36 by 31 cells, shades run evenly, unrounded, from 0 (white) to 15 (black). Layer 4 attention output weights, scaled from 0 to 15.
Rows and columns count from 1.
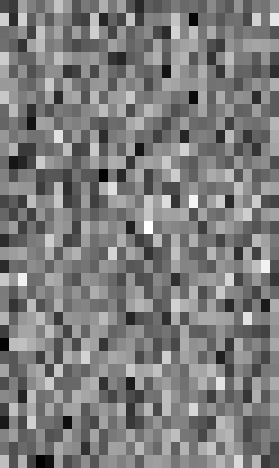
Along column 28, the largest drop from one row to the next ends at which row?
25
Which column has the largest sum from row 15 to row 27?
1
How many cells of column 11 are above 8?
14
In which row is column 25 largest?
28
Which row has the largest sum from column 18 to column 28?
11
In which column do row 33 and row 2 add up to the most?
22
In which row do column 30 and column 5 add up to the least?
21
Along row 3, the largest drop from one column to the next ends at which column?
20
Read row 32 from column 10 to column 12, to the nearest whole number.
10 7 6
